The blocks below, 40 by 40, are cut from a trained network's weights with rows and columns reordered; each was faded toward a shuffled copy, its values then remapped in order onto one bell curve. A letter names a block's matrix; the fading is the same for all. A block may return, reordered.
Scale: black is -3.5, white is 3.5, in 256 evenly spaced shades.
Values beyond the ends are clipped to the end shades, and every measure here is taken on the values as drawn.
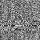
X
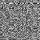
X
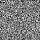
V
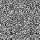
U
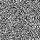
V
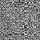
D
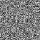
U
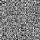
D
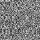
U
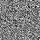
V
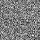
U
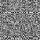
X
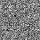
V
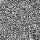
U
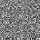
D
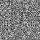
V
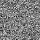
V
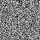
V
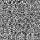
U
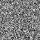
V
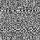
X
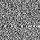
X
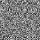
D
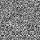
X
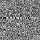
D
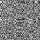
U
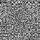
D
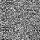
U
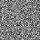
X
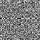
X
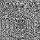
X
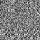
X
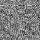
X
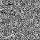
V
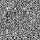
X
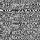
X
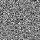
V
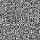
X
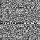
X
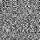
D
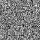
V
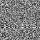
D
